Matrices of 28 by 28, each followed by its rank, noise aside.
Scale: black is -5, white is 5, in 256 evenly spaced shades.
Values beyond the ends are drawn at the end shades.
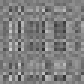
one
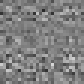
three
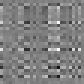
one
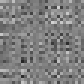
three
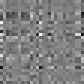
two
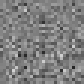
four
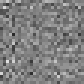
five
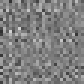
four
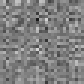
three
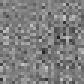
five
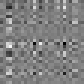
two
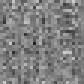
five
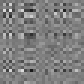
one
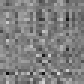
four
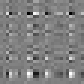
one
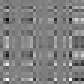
one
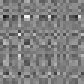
two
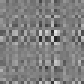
one
